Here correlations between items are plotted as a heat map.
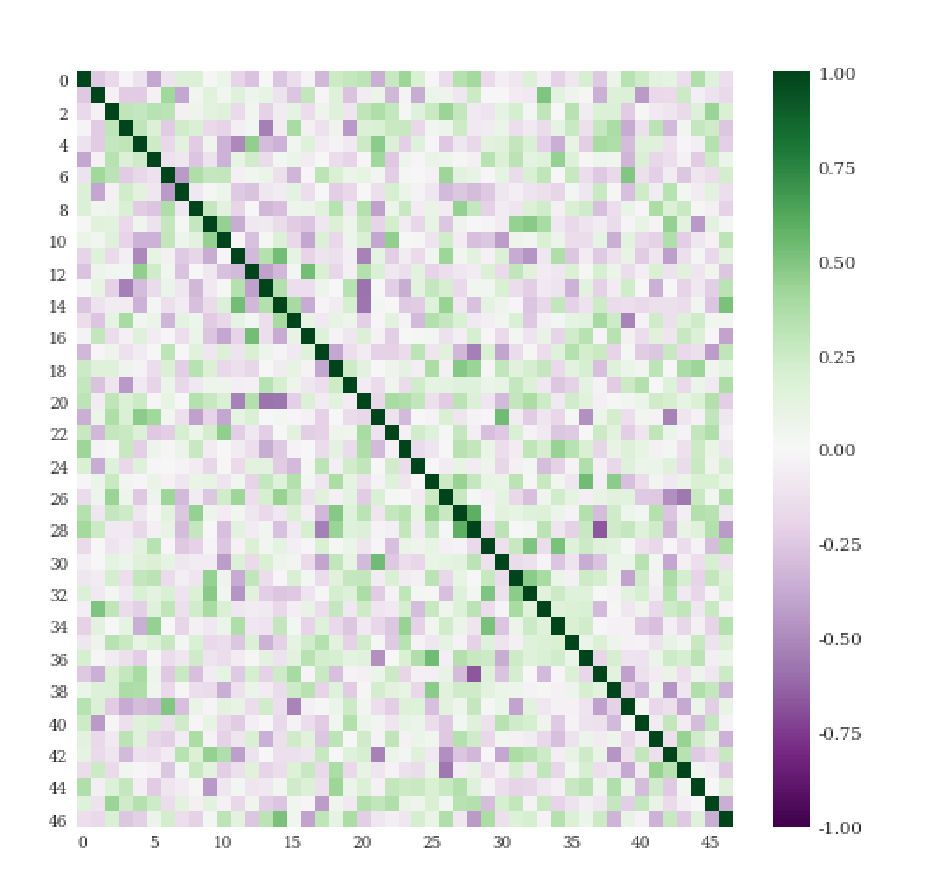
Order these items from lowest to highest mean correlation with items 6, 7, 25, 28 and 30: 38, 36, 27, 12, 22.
12, 22, 36, 38, 27
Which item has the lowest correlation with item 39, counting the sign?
15
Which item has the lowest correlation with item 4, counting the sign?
11
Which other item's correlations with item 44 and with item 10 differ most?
9
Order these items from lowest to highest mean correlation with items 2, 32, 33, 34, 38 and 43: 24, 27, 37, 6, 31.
24, 37, 6, 27, 31
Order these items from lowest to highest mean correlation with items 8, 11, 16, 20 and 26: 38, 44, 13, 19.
13, 19, 38, 44
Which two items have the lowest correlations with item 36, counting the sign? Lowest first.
21, 30
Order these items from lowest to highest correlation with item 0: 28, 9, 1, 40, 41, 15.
1, 15, 9, 41, 40, 28
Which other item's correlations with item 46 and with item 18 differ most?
28
